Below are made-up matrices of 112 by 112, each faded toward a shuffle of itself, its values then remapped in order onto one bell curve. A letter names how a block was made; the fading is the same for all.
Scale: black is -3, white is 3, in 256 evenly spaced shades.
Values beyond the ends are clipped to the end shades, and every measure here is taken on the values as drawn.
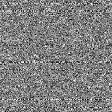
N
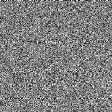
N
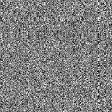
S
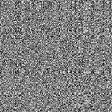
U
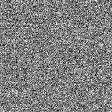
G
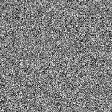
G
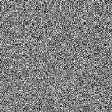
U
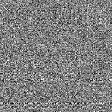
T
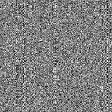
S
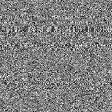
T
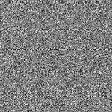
T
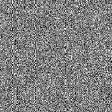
S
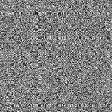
U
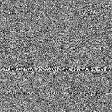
N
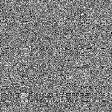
N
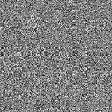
U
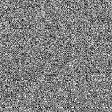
T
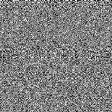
T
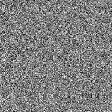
G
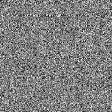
N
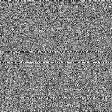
N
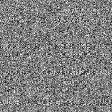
N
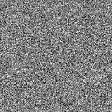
G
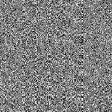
S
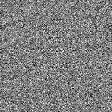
G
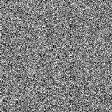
G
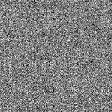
G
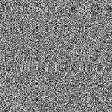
U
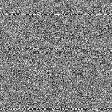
N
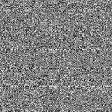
T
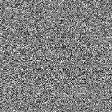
T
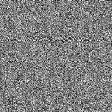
T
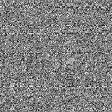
T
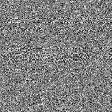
N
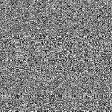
N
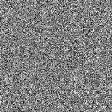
G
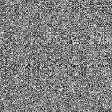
T
